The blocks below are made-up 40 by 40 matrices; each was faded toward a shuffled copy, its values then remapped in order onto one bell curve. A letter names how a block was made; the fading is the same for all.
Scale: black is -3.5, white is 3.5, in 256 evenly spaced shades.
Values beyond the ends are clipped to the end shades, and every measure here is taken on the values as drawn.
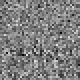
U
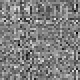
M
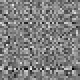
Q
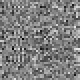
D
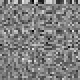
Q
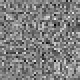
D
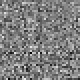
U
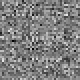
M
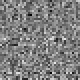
U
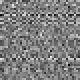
Q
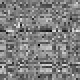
Q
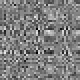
Q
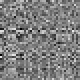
Q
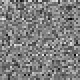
U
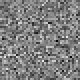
U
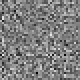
M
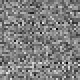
U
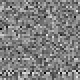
U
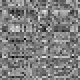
Q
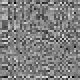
Q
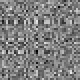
Q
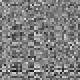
Q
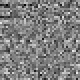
D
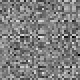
Q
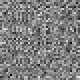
D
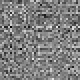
M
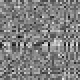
Q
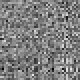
M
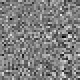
M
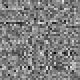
D
